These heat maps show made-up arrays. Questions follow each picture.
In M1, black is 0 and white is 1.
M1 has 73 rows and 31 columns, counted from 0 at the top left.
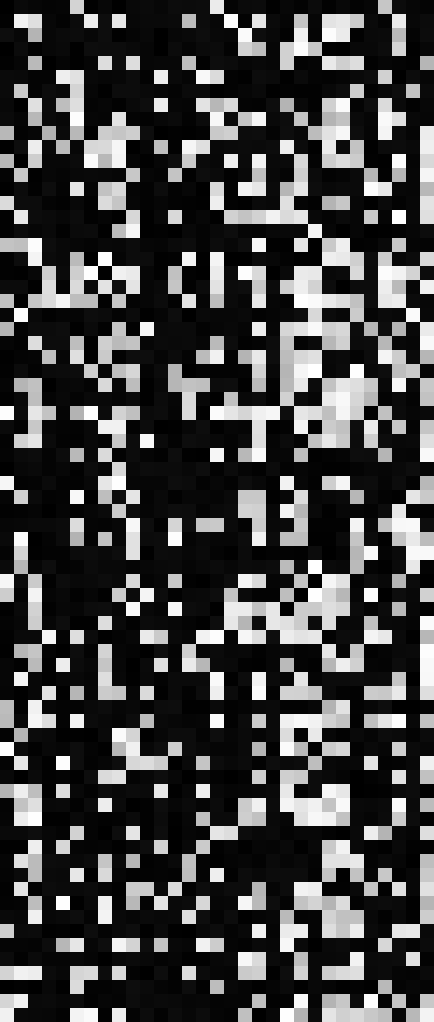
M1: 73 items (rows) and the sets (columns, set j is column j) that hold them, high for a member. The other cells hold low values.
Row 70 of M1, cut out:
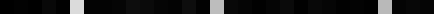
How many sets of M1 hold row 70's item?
3
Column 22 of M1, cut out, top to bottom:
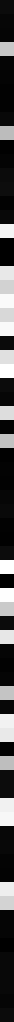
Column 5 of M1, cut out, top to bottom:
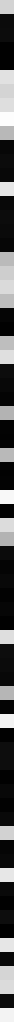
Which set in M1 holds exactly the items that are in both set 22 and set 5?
3
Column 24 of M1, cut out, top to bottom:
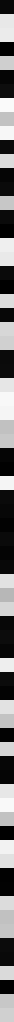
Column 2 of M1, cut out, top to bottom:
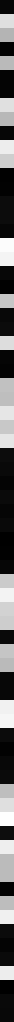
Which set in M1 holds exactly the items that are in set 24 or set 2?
23
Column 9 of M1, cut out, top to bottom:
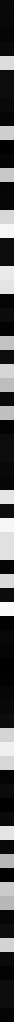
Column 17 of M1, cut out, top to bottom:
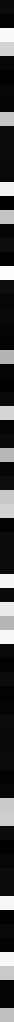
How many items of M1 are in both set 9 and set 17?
7
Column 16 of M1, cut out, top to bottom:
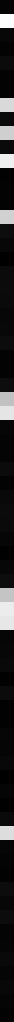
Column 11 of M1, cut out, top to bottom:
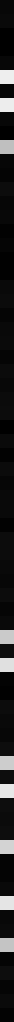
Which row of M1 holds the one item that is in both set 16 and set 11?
7
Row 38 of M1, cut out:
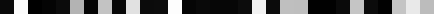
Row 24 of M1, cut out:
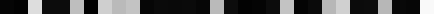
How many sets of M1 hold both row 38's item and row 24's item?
5
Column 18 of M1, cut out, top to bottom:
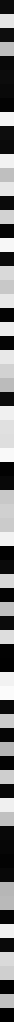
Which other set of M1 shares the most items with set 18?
21
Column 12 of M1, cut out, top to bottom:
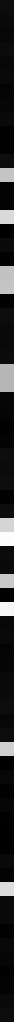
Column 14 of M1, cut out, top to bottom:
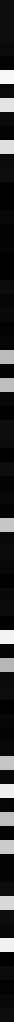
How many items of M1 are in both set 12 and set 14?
2
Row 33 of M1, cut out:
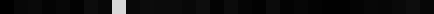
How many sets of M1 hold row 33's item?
1
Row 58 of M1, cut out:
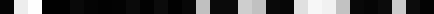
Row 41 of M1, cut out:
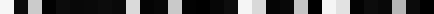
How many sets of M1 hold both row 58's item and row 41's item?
7
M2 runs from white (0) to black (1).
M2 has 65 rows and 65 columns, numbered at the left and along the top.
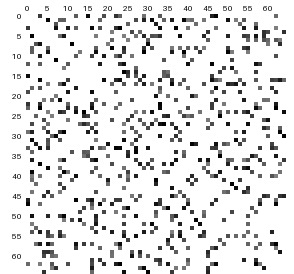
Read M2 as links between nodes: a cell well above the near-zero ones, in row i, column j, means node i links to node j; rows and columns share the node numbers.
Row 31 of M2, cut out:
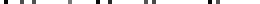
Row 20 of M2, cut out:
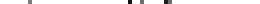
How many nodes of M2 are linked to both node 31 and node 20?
0
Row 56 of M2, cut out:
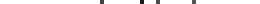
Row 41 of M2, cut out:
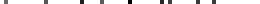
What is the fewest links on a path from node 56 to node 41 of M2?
2
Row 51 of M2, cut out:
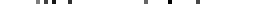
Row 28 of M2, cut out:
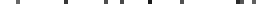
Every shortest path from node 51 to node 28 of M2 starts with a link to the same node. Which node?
node 36
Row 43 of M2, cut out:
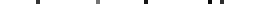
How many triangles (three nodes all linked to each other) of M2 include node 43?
7
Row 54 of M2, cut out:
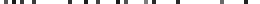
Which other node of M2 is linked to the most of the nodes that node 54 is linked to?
node 8
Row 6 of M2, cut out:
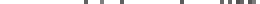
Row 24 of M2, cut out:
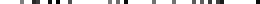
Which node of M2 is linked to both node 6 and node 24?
node 55
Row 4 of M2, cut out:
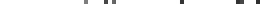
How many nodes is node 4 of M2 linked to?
7
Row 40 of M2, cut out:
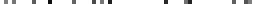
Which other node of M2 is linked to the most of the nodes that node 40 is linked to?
node 33
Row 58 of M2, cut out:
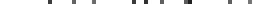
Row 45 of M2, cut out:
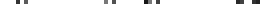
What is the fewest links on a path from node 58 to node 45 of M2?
2
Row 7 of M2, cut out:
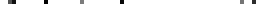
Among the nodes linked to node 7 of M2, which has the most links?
node 3
